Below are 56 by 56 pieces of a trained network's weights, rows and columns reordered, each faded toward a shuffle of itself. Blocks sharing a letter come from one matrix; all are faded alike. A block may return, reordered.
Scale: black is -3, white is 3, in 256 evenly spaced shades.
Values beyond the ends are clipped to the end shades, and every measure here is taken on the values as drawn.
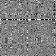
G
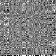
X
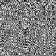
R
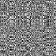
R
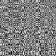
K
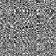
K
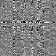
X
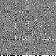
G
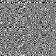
X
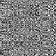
R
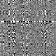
X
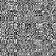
K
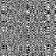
R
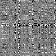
X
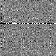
G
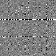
G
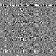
X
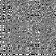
X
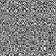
R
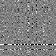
G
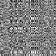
K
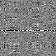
G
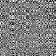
R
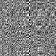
K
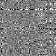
X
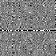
G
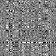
X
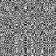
K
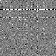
G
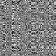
R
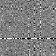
G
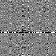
G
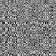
R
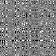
X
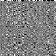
X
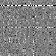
G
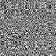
R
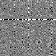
G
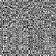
K
